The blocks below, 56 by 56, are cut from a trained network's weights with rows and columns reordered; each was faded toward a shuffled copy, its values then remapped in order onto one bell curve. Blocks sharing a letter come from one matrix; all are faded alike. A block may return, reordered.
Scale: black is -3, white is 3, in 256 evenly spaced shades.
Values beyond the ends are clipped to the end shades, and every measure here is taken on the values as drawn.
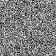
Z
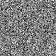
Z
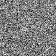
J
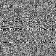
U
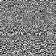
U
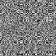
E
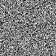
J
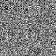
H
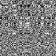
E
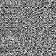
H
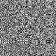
H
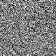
J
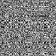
E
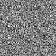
H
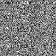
H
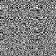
E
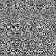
U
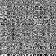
E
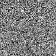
Z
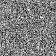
Z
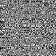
U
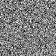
J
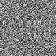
H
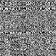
E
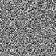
H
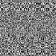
E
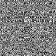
U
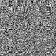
H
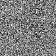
Z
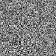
H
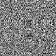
H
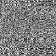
U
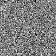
J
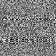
U
